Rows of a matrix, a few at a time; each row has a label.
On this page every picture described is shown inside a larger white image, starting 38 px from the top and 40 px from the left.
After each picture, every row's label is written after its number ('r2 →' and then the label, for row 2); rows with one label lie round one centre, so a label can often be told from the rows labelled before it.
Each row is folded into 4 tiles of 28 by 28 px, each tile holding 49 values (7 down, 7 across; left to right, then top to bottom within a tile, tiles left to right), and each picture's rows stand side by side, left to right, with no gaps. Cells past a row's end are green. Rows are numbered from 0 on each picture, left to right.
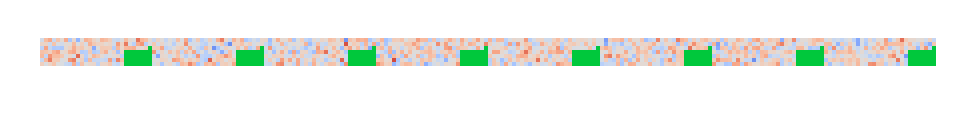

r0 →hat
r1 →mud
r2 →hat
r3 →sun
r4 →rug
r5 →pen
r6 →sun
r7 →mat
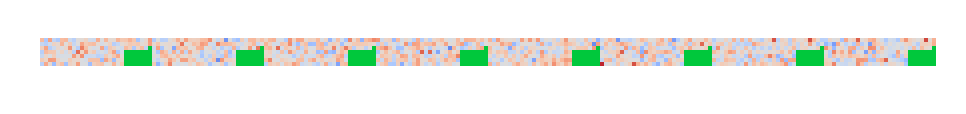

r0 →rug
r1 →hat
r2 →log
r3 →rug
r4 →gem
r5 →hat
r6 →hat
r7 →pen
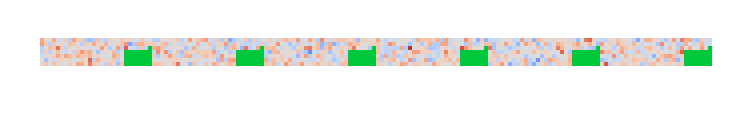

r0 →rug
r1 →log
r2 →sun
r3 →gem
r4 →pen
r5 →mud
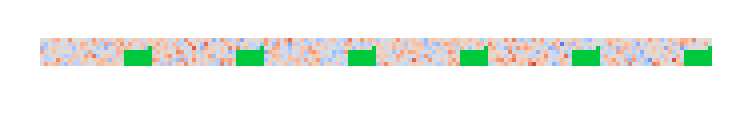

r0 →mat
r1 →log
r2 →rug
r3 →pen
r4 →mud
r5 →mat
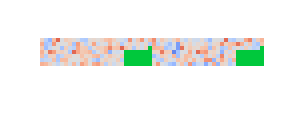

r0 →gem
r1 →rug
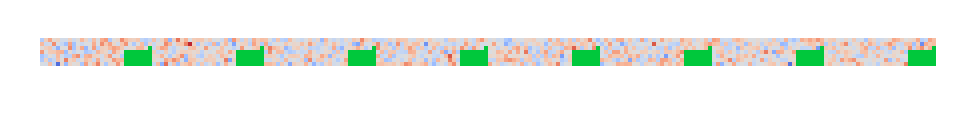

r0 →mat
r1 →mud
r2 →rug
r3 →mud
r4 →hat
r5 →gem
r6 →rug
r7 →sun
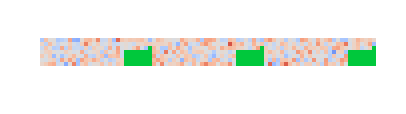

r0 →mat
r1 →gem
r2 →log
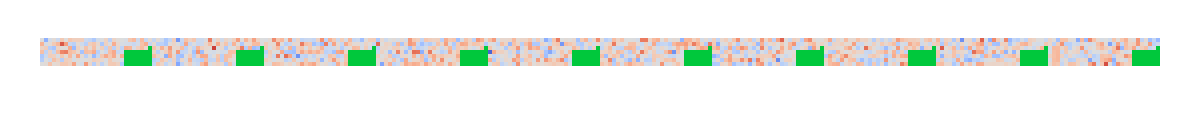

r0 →pen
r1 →pen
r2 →mud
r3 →mud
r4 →rug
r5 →gem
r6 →hat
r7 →sun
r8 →gem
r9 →gem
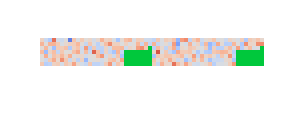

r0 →hat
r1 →sun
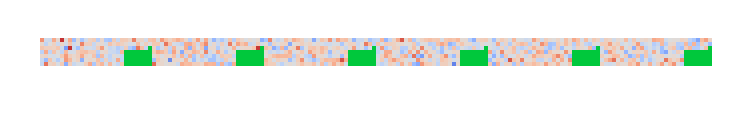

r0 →rug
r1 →gem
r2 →pen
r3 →mud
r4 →mat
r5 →mud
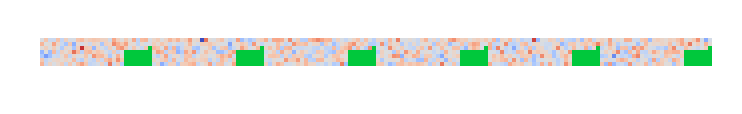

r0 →log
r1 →mud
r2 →mud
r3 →sun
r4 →sun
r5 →mat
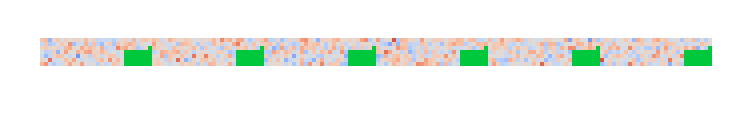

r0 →log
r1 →sun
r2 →pen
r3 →mat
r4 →gem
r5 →log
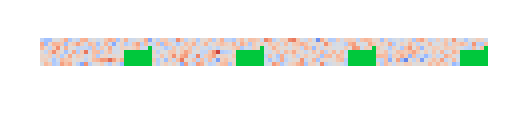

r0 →gem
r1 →hat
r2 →sun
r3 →gem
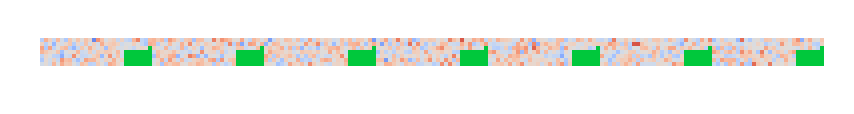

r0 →mat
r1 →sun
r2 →gem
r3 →sun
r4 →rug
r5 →mud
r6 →mat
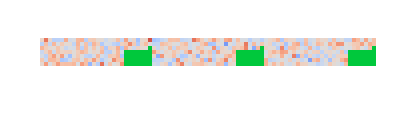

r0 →log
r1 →gem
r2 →hat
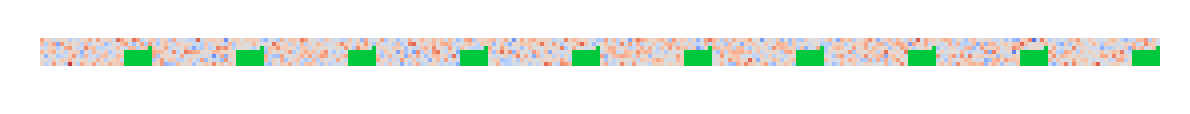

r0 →mat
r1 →gem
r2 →log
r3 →log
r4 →gem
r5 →log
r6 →pen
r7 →log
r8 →log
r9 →hat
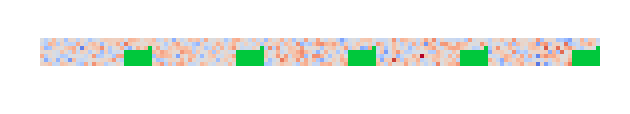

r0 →gem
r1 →hat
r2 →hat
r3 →log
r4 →log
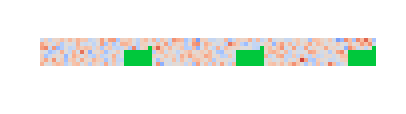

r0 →mud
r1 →rug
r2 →pen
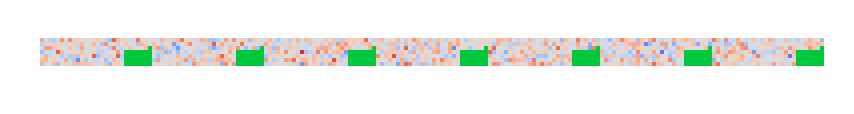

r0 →sun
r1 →mud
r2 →hat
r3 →pen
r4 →gem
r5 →mud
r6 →rug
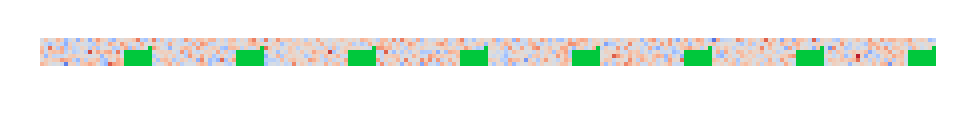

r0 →mat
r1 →hat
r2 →rug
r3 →mud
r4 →mat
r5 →hat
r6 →log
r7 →mat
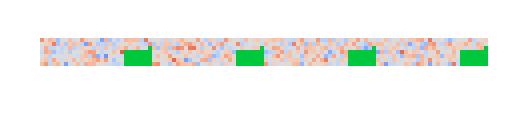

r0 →rug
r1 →sun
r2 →log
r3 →log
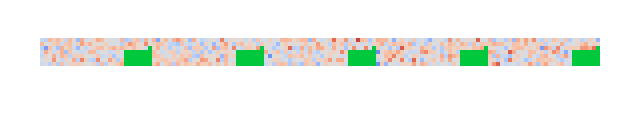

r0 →mat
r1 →gem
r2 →mat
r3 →pen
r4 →gem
